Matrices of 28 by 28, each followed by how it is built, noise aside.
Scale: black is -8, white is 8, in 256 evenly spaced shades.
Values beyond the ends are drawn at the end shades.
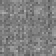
blocks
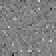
sparse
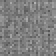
blocks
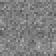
blocks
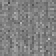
blocks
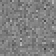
uneven columns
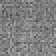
blocks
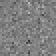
uneven columns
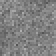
smooth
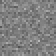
blocks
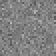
uneven columns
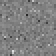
sparse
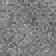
smooth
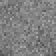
smooth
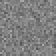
noise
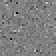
sparse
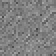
Hankel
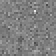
uneven columns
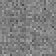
blocks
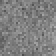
smooth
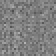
blocks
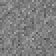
Hankel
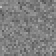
noise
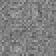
blocks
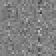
uneven columns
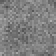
smooth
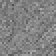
Hankel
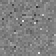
sparse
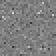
sparse
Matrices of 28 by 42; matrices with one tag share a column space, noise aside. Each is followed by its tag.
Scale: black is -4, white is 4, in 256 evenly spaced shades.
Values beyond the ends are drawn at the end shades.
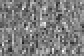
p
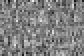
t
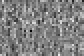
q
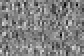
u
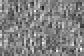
p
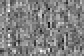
p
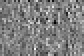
q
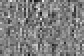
q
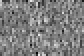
t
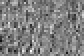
p
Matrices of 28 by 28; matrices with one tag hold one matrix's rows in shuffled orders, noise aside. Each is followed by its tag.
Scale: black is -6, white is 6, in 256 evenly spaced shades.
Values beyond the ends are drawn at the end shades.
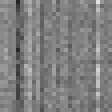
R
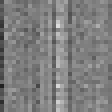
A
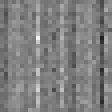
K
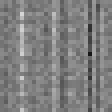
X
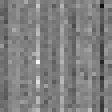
K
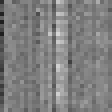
A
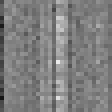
A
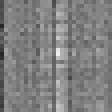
A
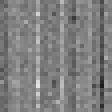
K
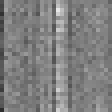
A
